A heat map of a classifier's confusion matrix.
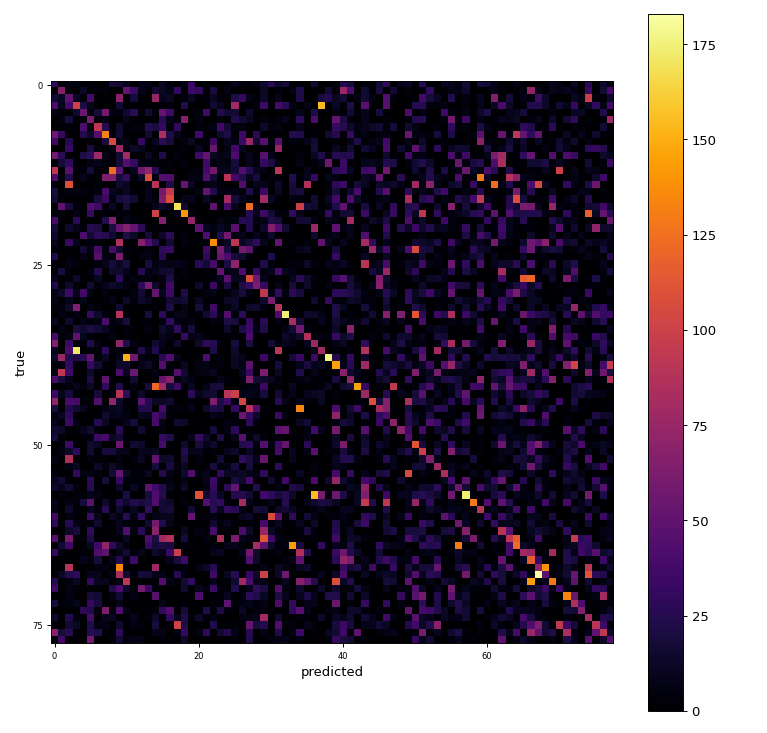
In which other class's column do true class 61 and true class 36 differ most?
55
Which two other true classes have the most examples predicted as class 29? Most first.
63, 68
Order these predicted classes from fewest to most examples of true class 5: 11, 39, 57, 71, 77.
11, 71, 57, 39, 77
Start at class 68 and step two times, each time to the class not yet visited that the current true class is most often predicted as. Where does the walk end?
9
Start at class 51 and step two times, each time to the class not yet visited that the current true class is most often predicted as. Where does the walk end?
39
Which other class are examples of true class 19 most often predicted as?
41
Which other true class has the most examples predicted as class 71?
76
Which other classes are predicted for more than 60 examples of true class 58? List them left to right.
26, 43, 46, 50
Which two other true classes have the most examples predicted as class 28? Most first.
64, 27
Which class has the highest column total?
66
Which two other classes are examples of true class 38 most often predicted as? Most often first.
10, 1
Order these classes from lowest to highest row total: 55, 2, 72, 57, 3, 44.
72, 55, 2, 3, 44, 57
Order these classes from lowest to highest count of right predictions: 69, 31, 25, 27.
25, 31, 27, 69
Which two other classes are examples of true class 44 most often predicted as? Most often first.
26, 49
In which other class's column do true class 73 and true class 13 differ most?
59
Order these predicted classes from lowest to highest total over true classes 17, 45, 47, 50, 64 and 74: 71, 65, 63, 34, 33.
71, 63, 33, 65, 34
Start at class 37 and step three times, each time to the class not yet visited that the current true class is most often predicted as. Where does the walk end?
43
